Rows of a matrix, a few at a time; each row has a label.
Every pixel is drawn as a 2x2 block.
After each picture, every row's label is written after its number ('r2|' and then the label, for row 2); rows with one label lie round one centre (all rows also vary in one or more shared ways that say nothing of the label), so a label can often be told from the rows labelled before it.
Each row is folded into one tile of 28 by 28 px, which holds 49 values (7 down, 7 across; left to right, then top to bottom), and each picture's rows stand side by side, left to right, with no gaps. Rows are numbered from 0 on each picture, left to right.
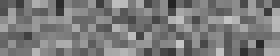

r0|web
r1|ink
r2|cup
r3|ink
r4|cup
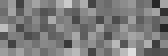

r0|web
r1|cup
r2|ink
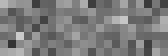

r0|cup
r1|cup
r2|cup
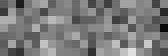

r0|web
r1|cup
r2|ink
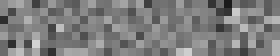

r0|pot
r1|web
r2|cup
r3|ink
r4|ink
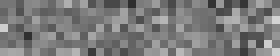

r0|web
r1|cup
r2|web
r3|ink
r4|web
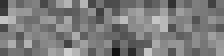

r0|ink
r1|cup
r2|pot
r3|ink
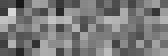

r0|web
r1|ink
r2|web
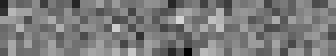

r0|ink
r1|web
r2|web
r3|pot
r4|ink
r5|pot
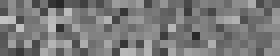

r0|cup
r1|ink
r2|pot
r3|web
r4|cup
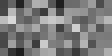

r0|web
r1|ink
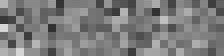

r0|web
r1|ink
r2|web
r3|ink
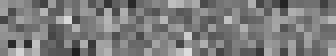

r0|pot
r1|cup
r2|web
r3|cup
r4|cup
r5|ink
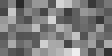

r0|web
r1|cup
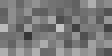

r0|web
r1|web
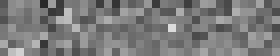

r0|ink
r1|ink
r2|ink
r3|web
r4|ink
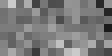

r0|cup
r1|ink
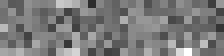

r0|web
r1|cup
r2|pot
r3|ink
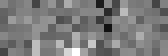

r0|pot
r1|ink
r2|ink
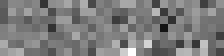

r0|ink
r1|cup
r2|ink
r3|pot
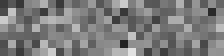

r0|web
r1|ink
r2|cup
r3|cup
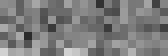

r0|web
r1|ink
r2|ink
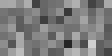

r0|cup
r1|pot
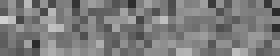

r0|cup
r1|web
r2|web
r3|ink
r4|ink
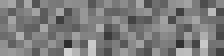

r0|cup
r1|pot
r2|cup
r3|pot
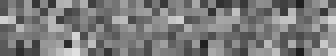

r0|cup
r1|cup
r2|cup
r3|cup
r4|web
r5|web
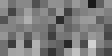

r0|pot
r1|pot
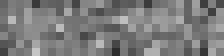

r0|pot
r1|web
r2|pot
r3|cup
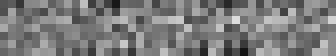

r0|web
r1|cup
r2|ink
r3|cup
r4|pot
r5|web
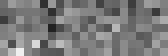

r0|ink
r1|ink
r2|web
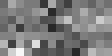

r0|ink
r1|pot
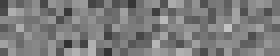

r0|ink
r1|pot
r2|web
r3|cup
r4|web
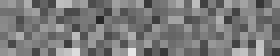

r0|cup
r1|cup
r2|cup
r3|cup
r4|pot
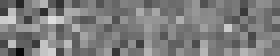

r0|web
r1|ink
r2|pot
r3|pot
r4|web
